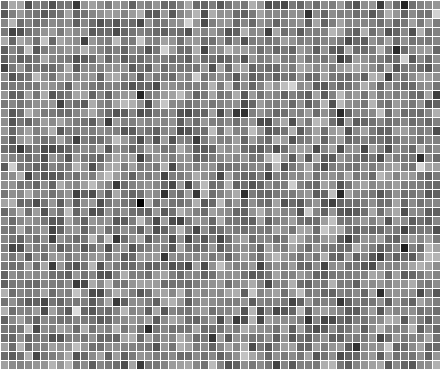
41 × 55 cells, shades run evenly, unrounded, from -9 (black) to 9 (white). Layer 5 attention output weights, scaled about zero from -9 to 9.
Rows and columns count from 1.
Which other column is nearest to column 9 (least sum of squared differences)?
33
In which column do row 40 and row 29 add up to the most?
31
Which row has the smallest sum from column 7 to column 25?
30
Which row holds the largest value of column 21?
6
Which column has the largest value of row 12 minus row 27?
15
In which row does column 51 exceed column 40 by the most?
7
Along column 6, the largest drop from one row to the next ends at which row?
34
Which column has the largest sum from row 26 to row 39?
23
